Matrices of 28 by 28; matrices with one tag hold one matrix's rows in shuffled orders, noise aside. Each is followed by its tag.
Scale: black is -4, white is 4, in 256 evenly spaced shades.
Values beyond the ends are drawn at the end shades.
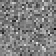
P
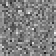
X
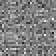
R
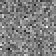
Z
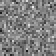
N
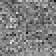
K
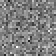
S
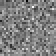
N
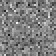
S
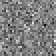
X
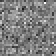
R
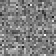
R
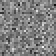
P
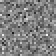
Z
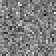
X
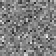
Z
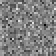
X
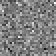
X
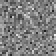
X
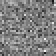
R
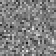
N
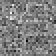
K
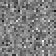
P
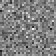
N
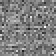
R
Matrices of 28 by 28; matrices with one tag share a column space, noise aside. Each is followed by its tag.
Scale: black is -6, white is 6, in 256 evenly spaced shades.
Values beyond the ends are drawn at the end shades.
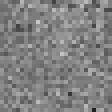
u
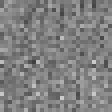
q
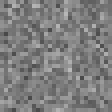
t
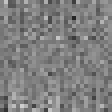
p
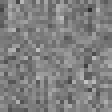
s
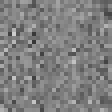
t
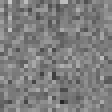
s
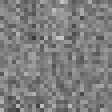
p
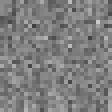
q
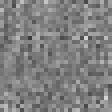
p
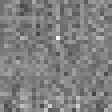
p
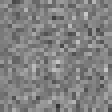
t
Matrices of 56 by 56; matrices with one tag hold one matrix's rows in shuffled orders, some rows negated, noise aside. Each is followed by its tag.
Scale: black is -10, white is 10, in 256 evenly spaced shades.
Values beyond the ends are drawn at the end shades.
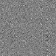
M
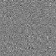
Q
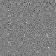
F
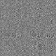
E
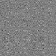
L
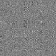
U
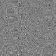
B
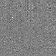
Q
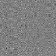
B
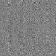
F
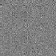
U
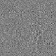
E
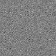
Q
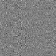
B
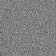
U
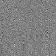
M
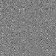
M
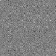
F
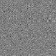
Q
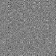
F
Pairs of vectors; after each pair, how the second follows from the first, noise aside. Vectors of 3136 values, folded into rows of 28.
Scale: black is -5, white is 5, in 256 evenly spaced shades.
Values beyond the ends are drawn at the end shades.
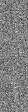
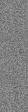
negated, shrunk.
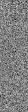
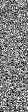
wrapped around, negated, scaled up.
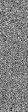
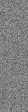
shrunk.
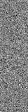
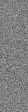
negated, shrunk.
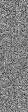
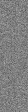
shrunk.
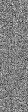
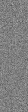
shrunk.
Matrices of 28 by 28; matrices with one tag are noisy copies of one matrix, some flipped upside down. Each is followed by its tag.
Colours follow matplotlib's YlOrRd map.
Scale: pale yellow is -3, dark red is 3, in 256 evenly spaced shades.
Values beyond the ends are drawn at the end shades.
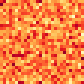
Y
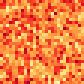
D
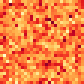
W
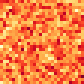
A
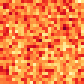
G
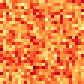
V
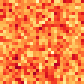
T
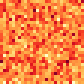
V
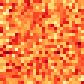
Y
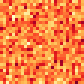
V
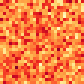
T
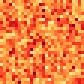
V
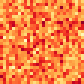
V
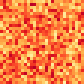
T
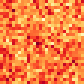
G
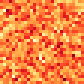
A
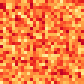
V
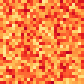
A
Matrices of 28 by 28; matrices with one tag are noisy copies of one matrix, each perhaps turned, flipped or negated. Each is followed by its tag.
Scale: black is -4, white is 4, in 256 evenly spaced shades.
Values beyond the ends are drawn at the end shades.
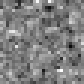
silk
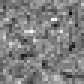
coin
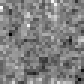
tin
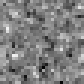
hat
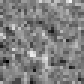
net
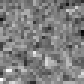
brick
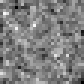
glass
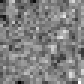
brick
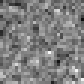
brick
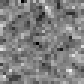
hat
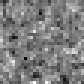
silk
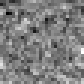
brick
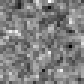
silk
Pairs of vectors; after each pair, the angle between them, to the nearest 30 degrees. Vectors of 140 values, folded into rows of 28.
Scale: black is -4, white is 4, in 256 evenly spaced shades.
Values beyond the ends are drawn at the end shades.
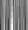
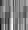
30 degrees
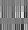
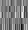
30 degrees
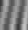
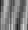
30 degrees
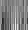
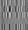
90 degrees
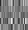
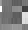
90 degrees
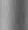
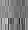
60 degrees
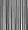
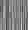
30 degrees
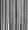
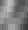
90 degrees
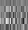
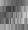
120 degrees
